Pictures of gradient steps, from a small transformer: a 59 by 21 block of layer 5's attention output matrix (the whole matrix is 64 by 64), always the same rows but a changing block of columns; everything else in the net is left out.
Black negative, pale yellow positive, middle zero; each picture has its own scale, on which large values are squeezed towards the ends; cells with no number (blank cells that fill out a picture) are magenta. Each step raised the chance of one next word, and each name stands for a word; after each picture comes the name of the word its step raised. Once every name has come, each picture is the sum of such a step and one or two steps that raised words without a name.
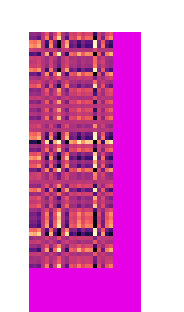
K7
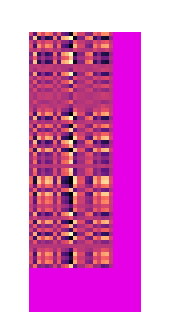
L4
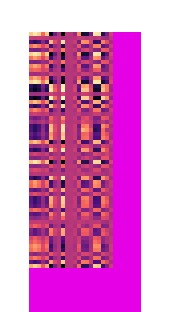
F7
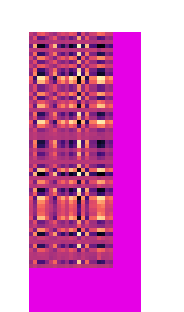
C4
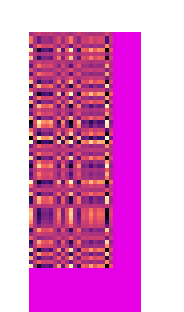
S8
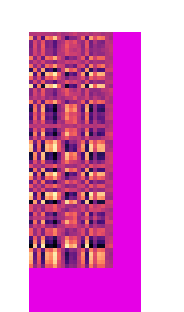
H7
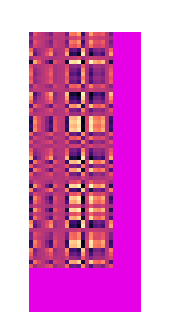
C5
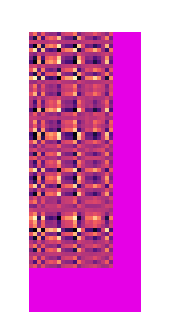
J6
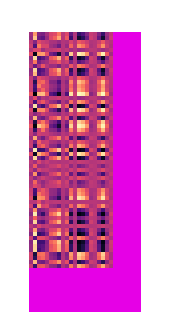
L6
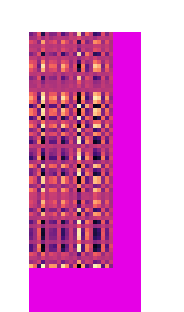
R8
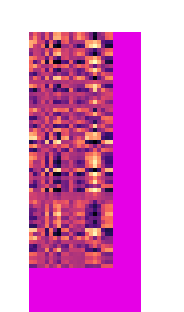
K7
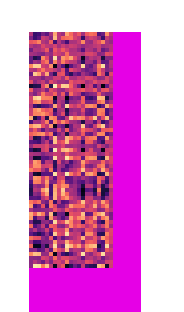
R8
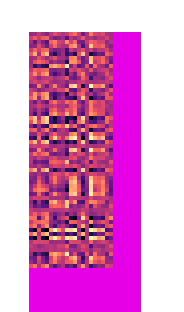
L4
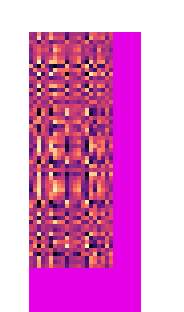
H7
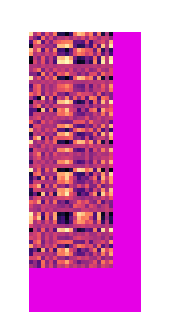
J6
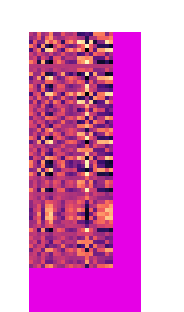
S8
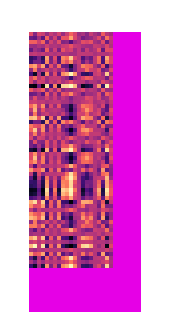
H7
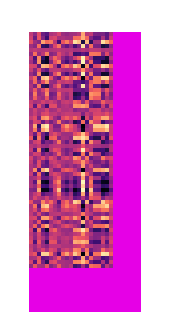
L6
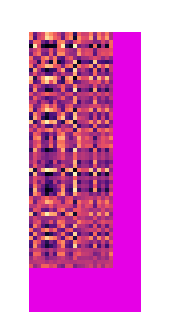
C4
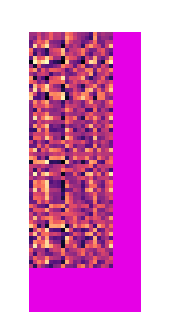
C5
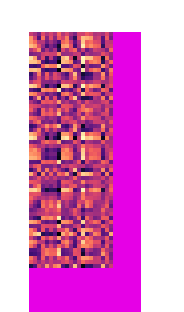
K7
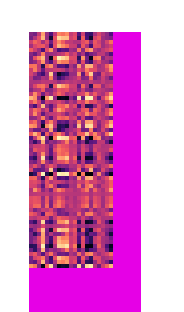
R8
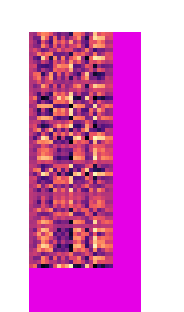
R8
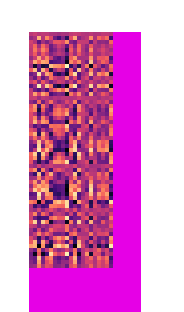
H7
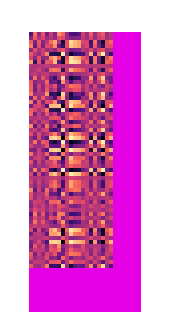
L6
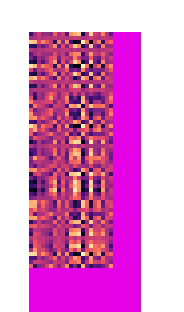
R8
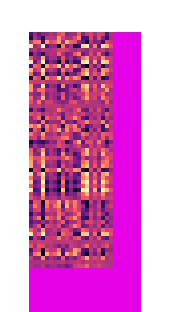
K7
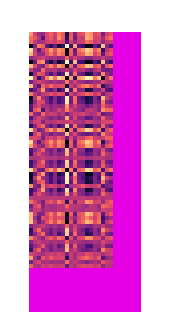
J6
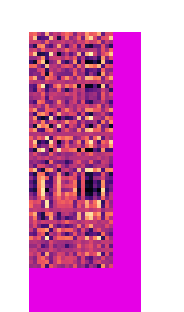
L4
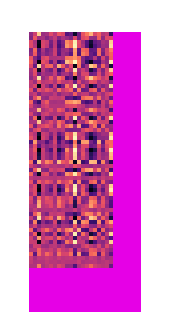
C4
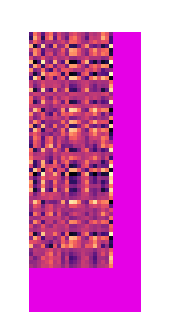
H7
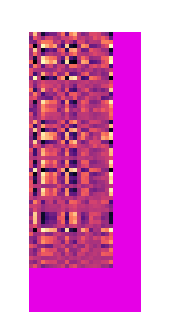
J6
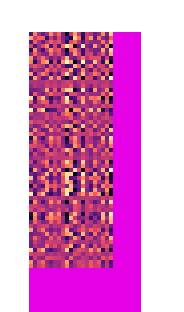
J6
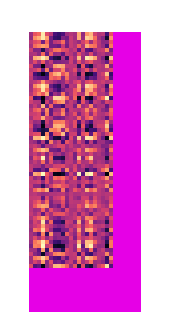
R8
